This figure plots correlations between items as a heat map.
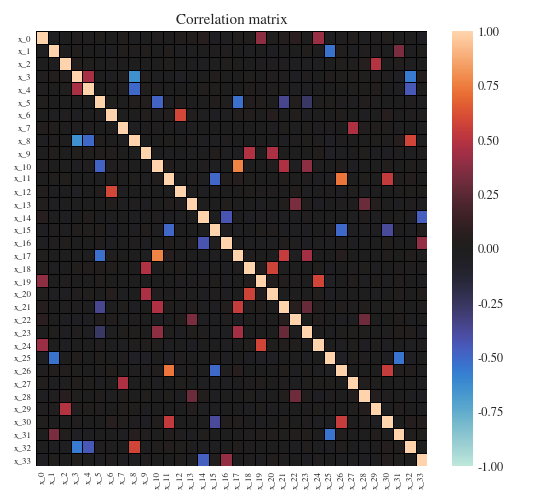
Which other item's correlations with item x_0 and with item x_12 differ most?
x_6
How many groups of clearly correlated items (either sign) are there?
11
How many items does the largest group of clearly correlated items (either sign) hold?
5
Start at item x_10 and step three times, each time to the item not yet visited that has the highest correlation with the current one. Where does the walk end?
x_23
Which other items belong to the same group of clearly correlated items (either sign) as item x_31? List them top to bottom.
x_1, x_25
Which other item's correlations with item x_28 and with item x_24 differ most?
x_19
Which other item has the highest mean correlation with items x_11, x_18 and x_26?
x_30
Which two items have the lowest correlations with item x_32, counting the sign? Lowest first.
x_3, x_4
